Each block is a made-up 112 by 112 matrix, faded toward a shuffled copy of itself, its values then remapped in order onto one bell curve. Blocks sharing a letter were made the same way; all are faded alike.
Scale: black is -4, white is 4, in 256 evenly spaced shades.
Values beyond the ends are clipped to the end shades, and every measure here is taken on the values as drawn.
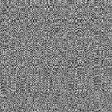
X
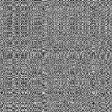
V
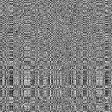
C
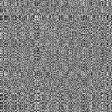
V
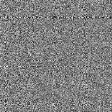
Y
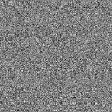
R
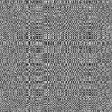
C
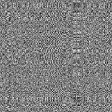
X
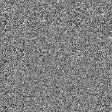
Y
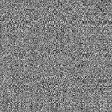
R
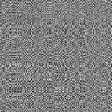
V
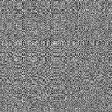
X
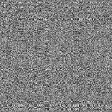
R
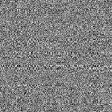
R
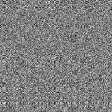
R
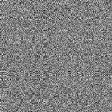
R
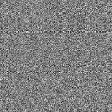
R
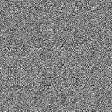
R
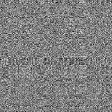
R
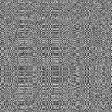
C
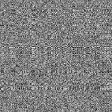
R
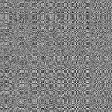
C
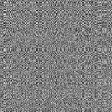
V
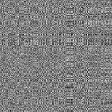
V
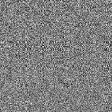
R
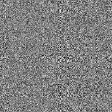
Y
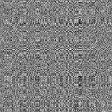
V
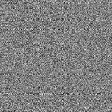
R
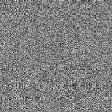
R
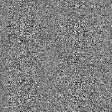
Y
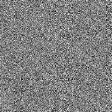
Y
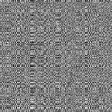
C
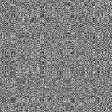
X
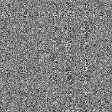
Y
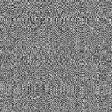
X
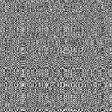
V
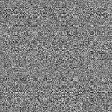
R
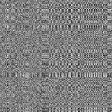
C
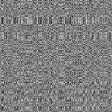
V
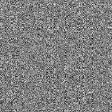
Y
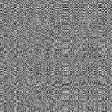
V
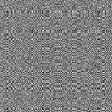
C
